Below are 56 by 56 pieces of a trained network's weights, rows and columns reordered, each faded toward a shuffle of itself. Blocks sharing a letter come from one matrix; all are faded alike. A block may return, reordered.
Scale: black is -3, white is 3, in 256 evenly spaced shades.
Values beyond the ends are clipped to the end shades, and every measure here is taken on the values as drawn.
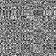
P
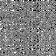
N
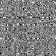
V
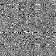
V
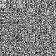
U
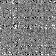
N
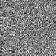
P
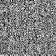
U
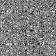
N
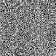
U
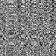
P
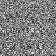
P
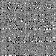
N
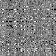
N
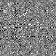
V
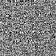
U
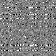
V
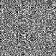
U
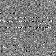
V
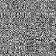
P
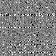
V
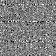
V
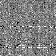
V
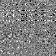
V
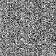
U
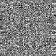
U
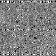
V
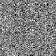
U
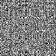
U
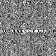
V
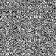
U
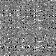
N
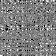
N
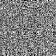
U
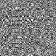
P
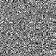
P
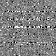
V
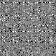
N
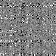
N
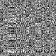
P
